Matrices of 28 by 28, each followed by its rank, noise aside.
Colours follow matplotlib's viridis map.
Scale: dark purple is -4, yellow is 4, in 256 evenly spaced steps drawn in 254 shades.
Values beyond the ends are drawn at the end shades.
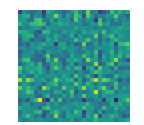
four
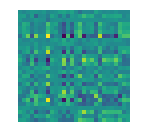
two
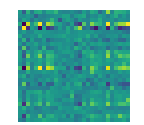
one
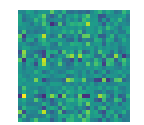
three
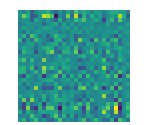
four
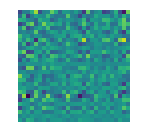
three
